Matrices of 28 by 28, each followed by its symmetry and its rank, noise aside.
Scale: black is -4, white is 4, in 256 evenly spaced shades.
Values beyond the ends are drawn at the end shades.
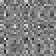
no symmetry, rank three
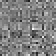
no symmetry, rank four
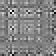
symmetric, rank two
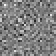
symmetric, rank four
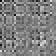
symmetric, rank three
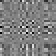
no symmetry, rank two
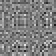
antisymmetric, rank four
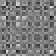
symmetric, rank two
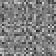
antisymmetric, rank four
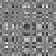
symmetric, rank two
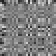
no symmetry, rank two
